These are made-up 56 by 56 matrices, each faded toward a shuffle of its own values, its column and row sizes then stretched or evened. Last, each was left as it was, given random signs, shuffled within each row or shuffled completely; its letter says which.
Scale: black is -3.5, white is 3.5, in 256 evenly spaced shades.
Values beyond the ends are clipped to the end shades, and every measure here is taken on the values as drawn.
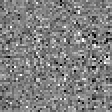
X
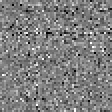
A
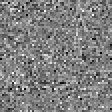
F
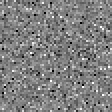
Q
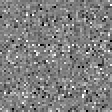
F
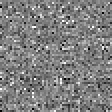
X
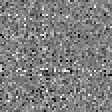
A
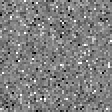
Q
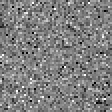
Q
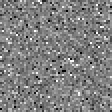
Q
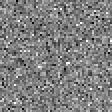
Q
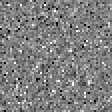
Q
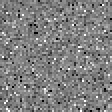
Q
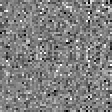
X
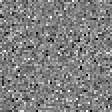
F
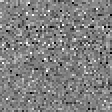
F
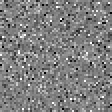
Q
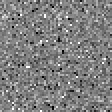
Q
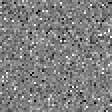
Q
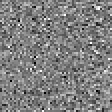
X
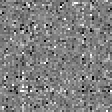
A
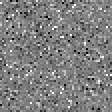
Q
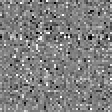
X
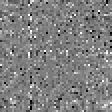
X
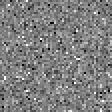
Q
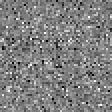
F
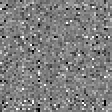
A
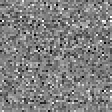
F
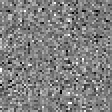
X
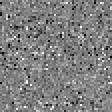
F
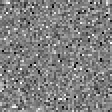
Q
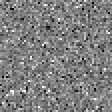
Q
